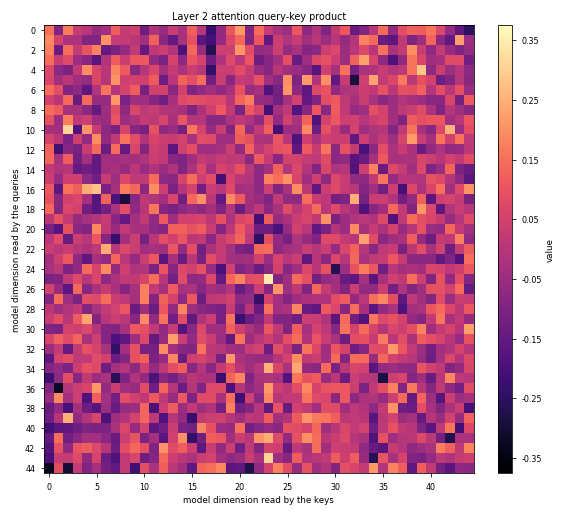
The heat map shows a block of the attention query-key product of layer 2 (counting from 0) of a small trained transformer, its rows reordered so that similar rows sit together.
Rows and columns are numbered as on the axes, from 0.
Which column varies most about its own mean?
23
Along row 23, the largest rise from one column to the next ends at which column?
44
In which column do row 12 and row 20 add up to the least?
1
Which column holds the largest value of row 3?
33
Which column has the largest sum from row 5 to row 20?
0
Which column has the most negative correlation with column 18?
19
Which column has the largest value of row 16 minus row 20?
4
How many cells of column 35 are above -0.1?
39
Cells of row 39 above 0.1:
9
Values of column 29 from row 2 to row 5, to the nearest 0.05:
0.05 0.1 0.05 0.2
